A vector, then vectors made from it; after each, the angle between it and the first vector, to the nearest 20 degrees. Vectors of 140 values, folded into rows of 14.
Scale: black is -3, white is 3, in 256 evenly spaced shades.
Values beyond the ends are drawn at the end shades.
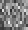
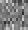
80 degrees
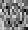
160 degrees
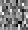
120 degrees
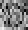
160 degrees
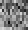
160 degrees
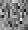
140 degrees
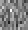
120 degrees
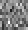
60 degrees
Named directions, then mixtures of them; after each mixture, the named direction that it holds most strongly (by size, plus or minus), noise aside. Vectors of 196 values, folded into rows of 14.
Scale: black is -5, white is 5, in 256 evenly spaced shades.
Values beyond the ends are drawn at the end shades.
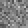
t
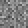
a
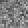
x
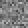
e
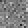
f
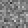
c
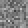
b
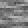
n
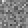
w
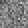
a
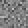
a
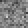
f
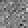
f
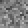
x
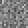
w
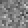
x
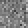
f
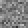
e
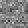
e
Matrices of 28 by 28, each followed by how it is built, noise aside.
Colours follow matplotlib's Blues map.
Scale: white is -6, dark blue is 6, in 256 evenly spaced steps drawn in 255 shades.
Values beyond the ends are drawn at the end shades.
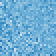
lower triangular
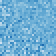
lower triangular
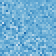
lower triangular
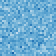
noise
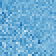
lower triangular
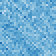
Toeplitz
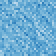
Toeplitz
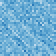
Toeplitz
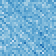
Toeplitz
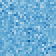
block diagonal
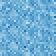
repeating rows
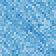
Toeplitz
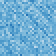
Toeplitz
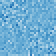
block diagonal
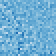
lower triangular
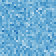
noise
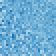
lower triangular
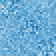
block diagonal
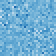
block diagonal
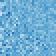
lower triangular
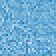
lower triangular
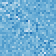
block diagonal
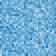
repeating rows
